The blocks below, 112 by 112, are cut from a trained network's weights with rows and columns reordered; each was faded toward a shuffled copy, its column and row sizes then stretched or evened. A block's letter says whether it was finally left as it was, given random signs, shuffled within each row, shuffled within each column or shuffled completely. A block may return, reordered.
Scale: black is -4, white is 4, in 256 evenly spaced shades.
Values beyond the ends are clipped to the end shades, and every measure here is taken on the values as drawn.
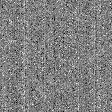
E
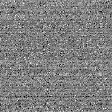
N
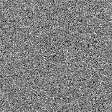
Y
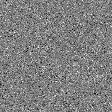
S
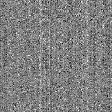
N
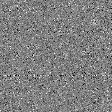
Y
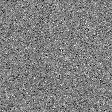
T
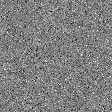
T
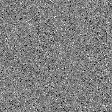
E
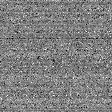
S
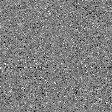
Y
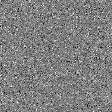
Y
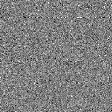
N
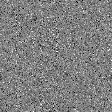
E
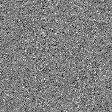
E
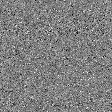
S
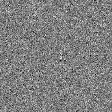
E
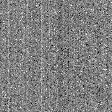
E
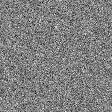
T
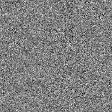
Y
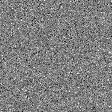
T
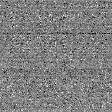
N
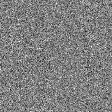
E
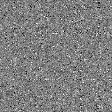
Y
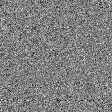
S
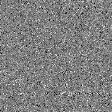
Y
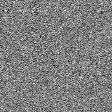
Y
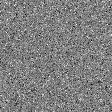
T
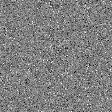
E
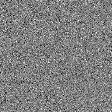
Y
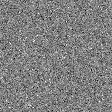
T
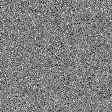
T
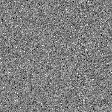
E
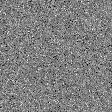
T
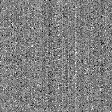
N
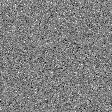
T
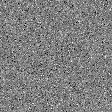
T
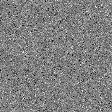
E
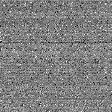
N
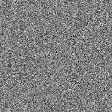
N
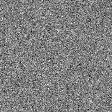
E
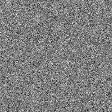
Y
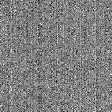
N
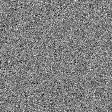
S
